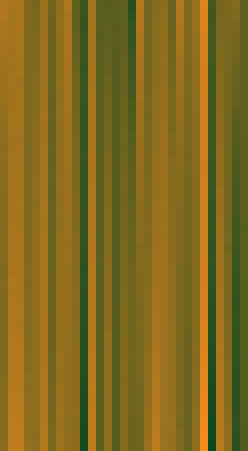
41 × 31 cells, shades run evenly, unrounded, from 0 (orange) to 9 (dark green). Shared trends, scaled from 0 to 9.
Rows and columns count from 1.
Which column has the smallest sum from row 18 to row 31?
26
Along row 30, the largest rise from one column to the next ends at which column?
27
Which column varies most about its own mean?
30
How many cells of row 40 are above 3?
24
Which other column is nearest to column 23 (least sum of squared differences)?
1
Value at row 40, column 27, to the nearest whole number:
9
